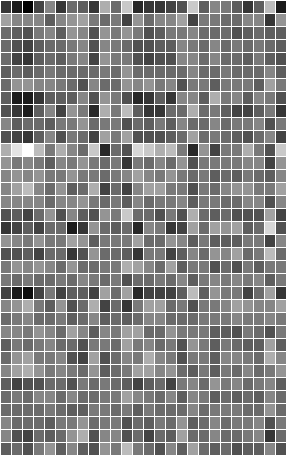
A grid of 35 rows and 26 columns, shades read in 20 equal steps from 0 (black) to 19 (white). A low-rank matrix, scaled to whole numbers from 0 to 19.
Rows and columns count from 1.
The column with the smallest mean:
3
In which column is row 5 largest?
10
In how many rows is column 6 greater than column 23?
3
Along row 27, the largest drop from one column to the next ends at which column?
26
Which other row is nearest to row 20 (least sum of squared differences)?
18
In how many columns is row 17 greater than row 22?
7
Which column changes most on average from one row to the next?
12
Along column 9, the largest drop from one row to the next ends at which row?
13
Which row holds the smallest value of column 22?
9
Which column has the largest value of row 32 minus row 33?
25
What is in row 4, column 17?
10
